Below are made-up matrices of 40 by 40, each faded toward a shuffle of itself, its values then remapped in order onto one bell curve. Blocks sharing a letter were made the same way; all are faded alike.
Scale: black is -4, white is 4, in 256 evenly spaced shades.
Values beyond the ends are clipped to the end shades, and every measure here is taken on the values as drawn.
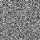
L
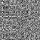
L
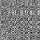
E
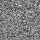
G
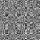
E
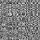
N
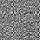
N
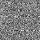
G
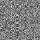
L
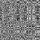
N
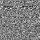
G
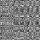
E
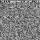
G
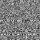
G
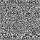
G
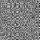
E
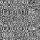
N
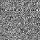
L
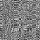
N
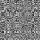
N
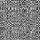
N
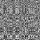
N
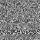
G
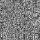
L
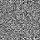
L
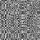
E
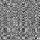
N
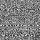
G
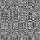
E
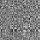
N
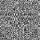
L
